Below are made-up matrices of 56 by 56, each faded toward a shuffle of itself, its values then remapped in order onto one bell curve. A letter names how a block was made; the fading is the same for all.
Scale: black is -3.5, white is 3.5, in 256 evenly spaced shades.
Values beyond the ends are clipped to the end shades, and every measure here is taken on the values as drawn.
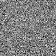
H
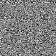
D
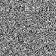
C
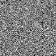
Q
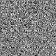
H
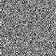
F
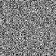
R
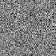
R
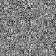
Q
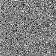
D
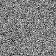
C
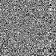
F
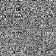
H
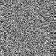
R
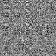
R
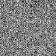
Q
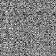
H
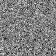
D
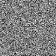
C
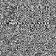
F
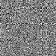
F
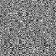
F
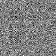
F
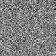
R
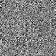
F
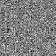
R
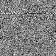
D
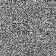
D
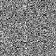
H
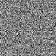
Q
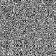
F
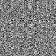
R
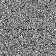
D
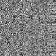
R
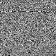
D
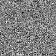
H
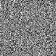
H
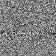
D
